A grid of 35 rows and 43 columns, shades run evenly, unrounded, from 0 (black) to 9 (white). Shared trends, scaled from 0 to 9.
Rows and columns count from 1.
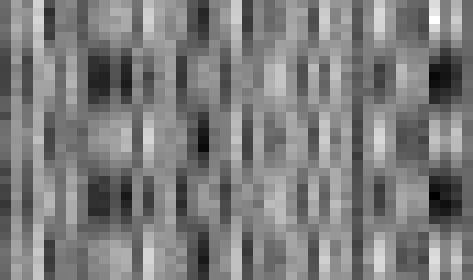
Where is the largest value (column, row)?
40, 3
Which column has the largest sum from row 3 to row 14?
4
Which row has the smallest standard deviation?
14
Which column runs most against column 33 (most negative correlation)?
24
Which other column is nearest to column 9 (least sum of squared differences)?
10
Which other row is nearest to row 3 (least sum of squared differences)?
2
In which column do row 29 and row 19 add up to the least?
19
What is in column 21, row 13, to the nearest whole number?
3
